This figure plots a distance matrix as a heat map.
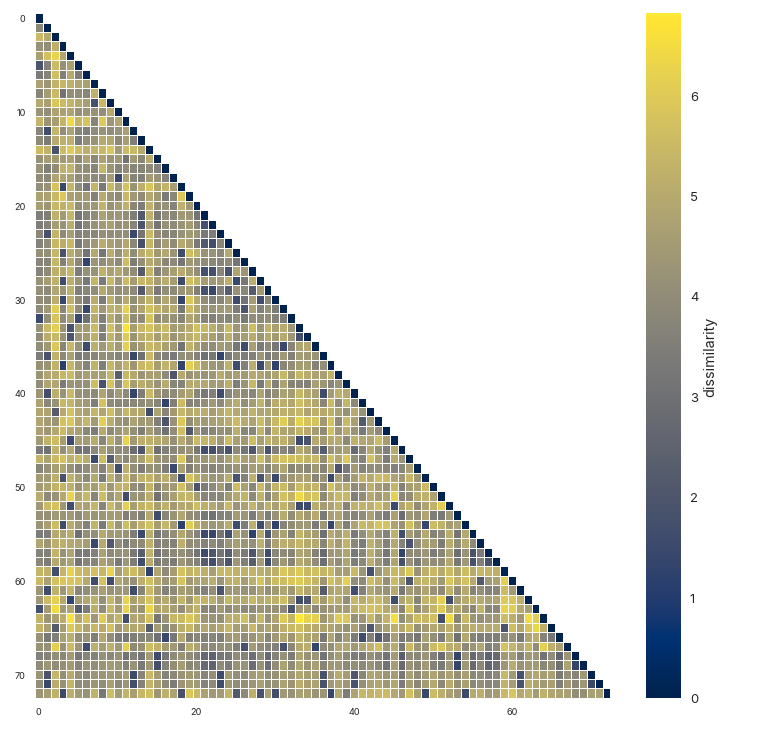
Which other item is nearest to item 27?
55
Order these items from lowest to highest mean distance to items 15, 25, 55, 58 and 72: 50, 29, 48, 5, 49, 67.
29, 49, 5, 48, 67, 50
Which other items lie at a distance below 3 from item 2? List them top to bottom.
14, 42, 59, 65
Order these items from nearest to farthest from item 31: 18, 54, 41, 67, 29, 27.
67, 18, 54, 29, 27, 41
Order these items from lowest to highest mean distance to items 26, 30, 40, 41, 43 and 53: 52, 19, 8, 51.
51, 19, 8, 52
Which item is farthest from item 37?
19
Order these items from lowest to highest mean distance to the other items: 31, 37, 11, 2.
37, 31, 11, 2
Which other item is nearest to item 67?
35
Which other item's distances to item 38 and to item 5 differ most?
32
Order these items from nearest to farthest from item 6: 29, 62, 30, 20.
30, 29, 20, 62
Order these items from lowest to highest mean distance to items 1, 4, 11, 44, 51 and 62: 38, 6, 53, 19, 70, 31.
53, 70, 19, 6, 38, 31
